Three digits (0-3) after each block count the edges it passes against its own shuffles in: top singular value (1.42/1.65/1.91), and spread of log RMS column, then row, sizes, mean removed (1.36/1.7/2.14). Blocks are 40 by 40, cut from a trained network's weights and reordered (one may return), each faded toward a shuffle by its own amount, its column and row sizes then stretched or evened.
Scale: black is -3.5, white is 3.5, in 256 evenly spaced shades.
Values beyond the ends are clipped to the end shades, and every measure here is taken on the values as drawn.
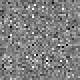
0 1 0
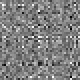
3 2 2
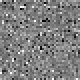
0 0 1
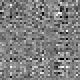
2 3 3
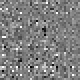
2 3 1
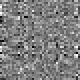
3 3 1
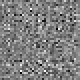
2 2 2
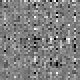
2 3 2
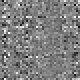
0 3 2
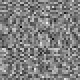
3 0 0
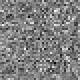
1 0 2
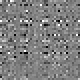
3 3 3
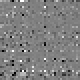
1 2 3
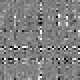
3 3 3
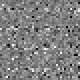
1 1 2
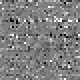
1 2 2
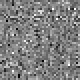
1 0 0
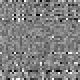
3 0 3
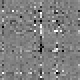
1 3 2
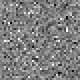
1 1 0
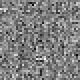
0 1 2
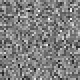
1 0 0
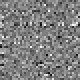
1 1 2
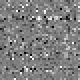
0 1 3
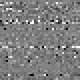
1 0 3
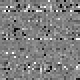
2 1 3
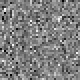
0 2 0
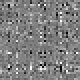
1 3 3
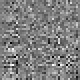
2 3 2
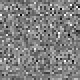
0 0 2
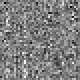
0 2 0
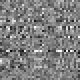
3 1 3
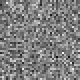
1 1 0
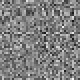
3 2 1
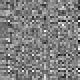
3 3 1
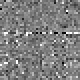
2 2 2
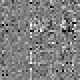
0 3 2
